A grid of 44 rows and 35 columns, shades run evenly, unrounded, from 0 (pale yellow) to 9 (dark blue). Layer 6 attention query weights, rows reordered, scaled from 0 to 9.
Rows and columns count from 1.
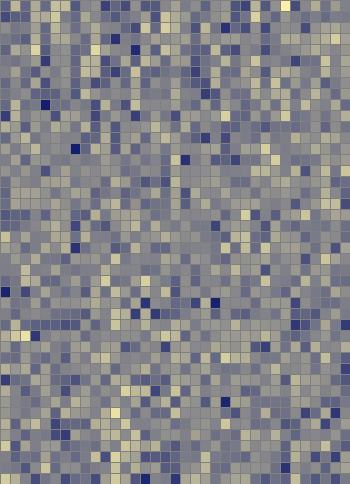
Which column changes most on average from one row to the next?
15
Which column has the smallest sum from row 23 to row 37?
12
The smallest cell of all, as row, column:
1, 29
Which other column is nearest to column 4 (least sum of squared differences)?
32
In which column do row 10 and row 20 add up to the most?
5
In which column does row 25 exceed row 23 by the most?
27
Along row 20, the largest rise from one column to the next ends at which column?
26
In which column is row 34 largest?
35
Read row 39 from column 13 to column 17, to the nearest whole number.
2 5 5 4 4
